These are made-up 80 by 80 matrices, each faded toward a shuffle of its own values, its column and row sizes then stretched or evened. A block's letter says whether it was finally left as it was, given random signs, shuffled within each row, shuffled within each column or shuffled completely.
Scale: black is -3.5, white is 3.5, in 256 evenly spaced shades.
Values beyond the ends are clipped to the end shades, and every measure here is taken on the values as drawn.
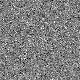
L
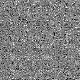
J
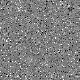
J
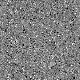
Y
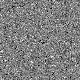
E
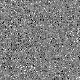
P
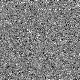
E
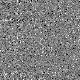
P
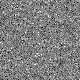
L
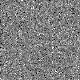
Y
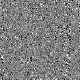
J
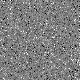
Y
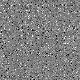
P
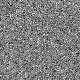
L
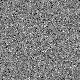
L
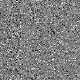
J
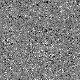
P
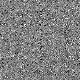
P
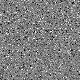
E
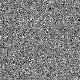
P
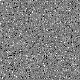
J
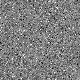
Y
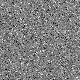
L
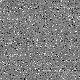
E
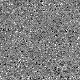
E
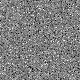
L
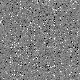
Y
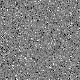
Y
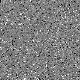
E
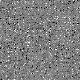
J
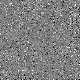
P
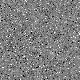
L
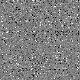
J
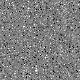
P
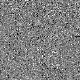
P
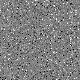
Y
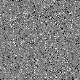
P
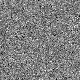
L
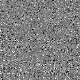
J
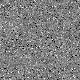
E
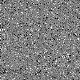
P
